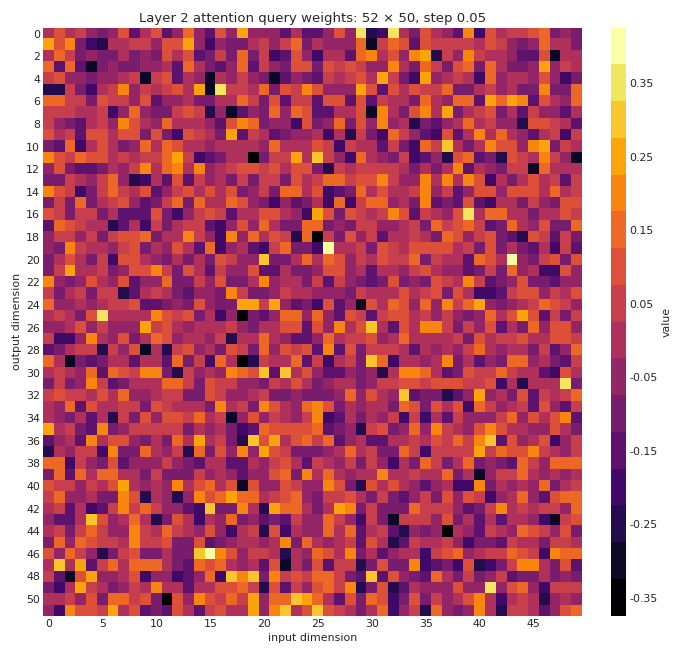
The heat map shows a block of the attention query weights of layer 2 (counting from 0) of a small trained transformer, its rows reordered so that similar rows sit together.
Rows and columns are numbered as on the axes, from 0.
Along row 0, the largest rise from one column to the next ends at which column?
32
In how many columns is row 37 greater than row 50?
24
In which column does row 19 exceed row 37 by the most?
26
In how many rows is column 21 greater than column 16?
26
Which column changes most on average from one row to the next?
9
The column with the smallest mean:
42
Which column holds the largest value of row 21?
2
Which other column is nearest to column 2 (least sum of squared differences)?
13
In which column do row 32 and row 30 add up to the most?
33
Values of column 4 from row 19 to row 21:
0 -0.1 0
